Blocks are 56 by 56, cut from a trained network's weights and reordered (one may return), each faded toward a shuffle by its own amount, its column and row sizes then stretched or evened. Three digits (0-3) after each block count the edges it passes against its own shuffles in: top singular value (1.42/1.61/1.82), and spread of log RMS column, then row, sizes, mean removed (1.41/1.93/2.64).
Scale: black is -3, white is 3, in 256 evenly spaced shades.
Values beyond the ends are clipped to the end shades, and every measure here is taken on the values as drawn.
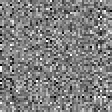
3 2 1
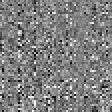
2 3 2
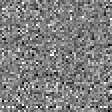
0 2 1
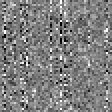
2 3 0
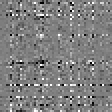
3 3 3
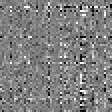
2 3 2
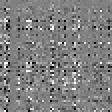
2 3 3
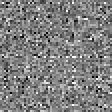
0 1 2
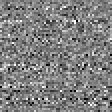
1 0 3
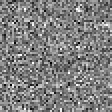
2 1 1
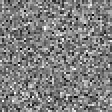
0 0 0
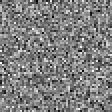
0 0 0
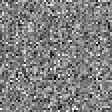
1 2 1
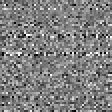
2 0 3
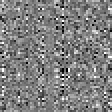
3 3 1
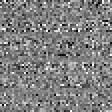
0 0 3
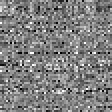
3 0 3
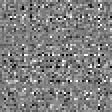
0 2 3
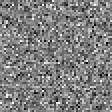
0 0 1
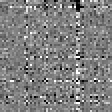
3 3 3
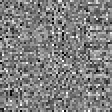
2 2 0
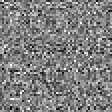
3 0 2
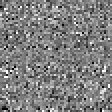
0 1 2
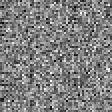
2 0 0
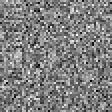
2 0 0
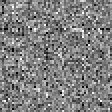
1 2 0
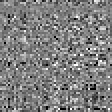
3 2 3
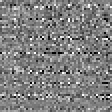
2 1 3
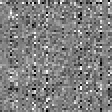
1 3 1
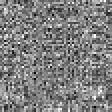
3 2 0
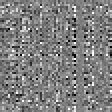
3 3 2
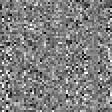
0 3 0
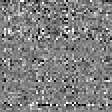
0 2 3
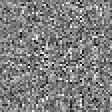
1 2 0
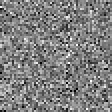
1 1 0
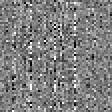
2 3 0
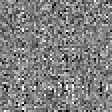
1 2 1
